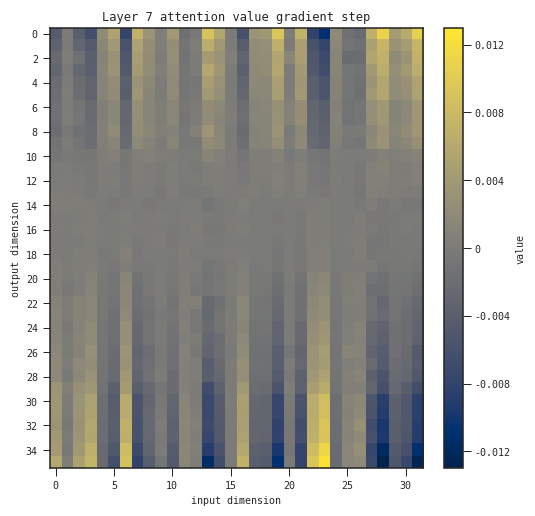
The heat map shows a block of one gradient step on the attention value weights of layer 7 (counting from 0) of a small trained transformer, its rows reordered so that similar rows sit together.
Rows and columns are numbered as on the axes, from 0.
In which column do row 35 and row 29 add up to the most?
23
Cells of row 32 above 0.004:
5
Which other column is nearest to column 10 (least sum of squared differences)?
18
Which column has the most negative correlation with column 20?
25
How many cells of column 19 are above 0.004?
6
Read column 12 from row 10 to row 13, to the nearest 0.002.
0 0 0 0
